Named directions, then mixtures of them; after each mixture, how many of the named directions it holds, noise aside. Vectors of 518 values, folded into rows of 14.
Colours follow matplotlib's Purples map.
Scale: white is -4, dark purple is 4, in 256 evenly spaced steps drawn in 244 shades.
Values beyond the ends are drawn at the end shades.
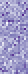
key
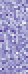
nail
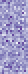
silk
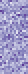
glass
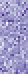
one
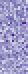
two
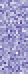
three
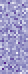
three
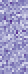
one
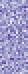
two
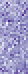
one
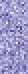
three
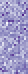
one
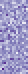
two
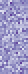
two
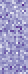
three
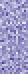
three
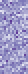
one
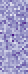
four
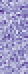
one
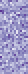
one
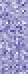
three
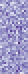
four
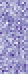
two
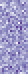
four
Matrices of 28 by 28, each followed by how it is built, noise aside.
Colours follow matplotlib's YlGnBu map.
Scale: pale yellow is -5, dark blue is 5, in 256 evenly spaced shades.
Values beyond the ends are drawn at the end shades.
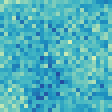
smooth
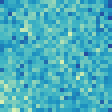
smooth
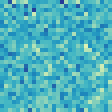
repeating columns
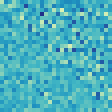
upper triangular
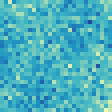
smooth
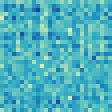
blocks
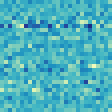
uneven rows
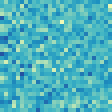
blocks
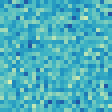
noise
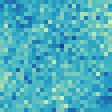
smooth
